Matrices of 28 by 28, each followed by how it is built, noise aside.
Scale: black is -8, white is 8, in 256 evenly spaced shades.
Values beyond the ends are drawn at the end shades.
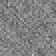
Toeplitz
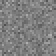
repeating rows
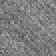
Toeplitz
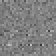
uneven rows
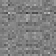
low rank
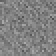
Toeplitz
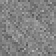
Toeplitz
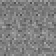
repeating columns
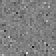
sparse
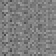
repeating rows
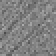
Hankel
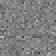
uneven rows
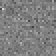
uneven rows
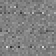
uneven rows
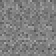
repeating columns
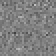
uneven rows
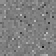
sparse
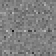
uneven rows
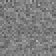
repeating columns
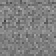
repeating columns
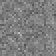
repeating rows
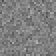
noise
